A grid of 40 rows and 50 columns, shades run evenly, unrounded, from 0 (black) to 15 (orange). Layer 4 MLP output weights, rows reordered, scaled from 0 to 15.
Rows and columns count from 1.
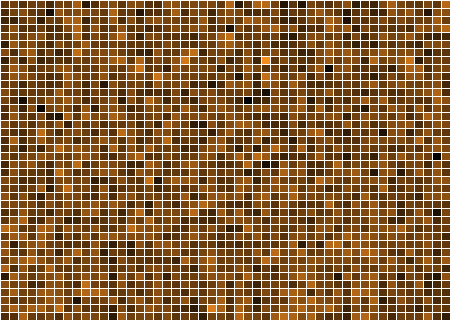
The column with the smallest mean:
29
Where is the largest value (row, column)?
8, 30
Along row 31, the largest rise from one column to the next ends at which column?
37
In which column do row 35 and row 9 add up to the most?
16
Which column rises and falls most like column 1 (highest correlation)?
6
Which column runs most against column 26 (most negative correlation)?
32
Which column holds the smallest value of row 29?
26
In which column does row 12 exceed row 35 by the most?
49
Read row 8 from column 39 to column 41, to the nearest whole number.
8 8 4
